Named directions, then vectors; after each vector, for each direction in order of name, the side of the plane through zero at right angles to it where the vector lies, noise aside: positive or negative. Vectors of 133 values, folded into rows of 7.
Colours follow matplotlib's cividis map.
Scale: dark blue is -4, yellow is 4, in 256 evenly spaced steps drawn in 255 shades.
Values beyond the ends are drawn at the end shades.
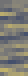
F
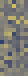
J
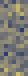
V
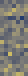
positive, negative, positive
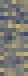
positive, negative, negative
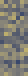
positive, positive, negative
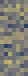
negative, negative, positive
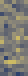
negative, negative, negative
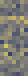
negative, positive, negative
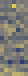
positive, positive, positive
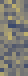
negative, positive, positive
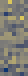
negative, positive, negative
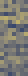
negative, positive, positive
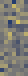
negative, positive, positive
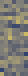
negative, positive, positive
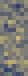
negative, negative, negative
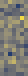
negative, positive, negative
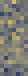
negative, negative, negative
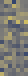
negative, positive, positive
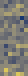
positive, negative, positive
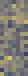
negative, positive, positive
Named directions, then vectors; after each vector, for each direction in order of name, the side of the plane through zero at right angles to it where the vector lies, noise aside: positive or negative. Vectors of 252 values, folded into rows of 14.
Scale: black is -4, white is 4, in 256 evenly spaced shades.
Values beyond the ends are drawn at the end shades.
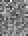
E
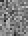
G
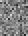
negative, negative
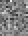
positive, positive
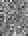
positive, negative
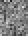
negative, positive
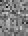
positive, positive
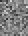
positive, positive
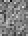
negative, positive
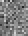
positive, negative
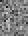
positive, positive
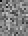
positive, positive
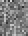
positive, negative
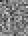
positive, positive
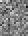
negative, negative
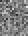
positive, positive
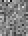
negative, positive
